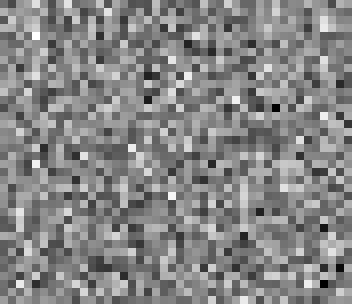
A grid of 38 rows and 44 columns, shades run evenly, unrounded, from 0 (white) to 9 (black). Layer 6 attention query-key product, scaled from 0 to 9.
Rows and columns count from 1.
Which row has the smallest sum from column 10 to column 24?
14
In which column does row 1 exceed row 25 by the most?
22
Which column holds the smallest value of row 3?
41
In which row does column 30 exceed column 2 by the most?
3
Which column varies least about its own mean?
37
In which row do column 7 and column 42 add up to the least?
16
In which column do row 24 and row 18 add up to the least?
38
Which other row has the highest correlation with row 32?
4
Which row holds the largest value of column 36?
34
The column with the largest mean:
7
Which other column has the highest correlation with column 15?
13
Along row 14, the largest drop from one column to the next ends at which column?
36
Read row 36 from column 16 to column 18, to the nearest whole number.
2 6 3
